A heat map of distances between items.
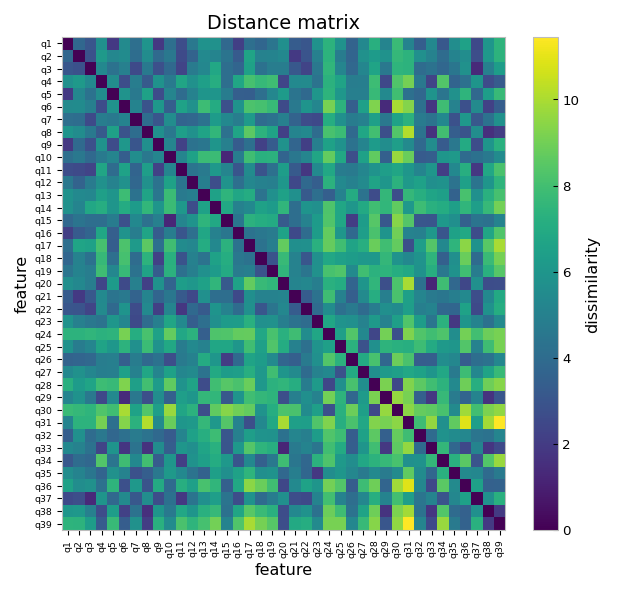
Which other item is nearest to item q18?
q9
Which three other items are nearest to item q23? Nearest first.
q35, q7, q12
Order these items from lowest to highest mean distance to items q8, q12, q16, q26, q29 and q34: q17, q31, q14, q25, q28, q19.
q19, q14, q17, q25, q31, q28
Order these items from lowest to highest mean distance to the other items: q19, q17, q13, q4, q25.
q4, q13, q19, q25, q17
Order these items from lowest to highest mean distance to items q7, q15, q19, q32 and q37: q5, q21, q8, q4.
q21, q5, q8, q4
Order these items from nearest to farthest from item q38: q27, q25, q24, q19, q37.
q37, q27, q19, q25, q24
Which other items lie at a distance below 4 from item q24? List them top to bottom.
q13, q28, q30
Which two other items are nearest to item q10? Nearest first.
q15, q26
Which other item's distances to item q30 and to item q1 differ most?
q16
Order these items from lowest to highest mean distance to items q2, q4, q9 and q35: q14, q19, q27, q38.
q38, q27, q19, q14
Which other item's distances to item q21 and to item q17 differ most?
q2
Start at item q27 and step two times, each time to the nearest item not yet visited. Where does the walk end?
q22
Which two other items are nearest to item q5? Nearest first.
q1, q9
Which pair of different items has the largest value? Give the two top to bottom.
q31, q39
